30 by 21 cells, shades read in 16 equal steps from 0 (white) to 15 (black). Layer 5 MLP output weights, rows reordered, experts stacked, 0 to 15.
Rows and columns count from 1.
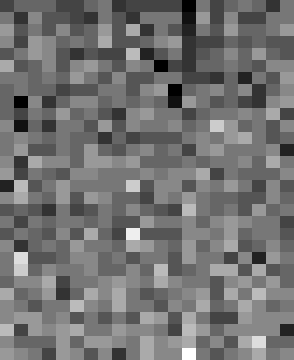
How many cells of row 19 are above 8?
7
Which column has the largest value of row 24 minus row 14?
5
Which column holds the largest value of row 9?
2
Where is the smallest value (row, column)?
30, 14
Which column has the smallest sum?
17
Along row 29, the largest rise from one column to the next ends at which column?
20
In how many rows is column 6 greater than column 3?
15
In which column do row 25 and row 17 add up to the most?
11
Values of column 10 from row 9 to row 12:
9 7 7 11
